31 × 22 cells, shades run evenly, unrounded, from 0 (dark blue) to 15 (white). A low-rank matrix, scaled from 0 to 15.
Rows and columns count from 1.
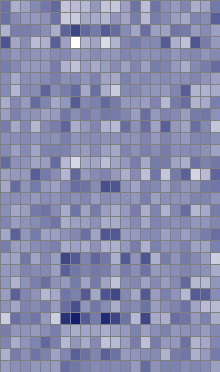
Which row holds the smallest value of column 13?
22
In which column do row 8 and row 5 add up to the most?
12
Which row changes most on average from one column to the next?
27
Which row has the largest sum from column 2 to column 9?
4
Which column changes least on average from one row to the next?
3
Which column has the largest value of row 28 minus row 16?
11
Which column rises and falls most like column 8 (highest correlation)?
18
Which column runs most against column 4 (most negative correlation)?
17
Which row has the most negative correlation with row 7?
20
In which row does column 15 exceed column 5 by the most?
29
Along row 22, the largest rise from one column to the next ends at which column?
16
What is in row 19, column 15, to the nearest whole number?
9
